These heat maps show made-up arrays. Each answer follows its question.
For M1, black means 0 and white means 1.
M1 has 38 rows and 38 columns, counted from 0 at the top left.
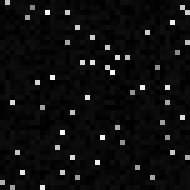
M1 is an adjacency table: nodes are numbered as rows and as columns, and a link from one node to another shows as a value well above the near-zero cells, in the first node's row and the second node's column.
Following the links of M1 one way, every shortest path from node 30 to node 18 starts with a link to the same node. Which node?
node 34
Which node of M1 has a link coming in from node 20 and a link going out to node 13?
node 2
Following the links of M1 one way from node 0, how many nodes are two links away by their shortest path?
2
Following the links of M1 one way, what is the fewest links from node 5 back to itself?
6
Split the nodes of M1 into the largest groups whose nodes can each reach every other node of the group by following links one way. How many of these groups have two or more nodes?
8
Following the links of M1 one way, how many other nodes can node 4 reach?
6
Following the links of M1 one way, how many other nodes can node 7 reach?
4
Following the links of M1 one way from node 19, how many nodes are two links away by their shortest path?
2
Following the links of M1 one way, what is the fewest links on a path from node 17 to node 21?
6
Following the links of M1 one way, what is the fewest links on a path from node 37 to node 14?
4
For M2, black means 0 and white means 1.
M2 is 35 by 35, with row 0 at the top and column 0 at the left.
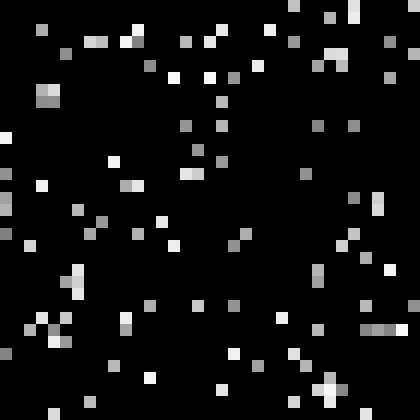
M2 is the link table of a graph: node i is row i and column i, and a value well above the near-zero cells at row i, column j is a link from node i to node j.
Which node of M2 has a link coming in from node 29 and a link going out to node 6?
node 24
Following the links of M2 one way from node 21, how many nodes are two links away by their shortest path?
2
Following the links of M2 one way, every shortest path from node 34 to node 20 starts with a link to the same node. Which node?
node 30
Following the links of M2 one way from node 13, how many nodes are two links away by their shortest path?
1
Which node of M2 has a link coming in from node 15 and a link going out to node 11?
node 3
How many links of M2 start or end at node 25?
7
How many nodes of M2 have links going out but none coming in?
1
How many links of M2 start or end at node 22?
4
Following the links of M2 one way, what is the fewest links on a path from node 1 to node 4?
2
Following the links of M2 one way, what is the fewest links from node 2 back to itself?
4
